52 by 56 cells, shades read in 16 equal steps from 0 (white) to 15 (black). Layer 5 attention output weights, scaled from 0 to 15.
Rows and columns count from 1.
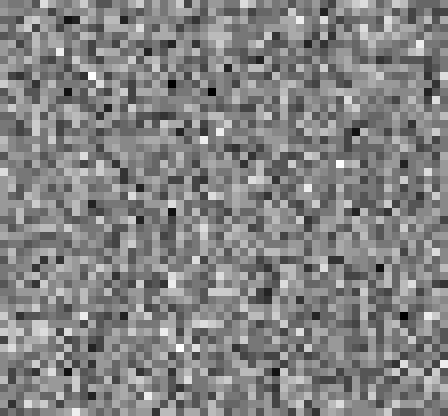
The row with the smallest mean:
42
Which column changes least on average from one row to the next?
47
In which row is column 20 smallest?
9
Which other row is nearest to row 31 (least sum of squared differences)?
30
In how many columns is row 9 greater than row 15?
22
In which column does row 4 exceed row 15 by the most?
5
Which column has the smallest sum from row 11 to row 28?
10
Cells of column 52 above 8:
16
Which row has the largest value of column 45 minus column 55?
17
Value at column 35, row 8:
9
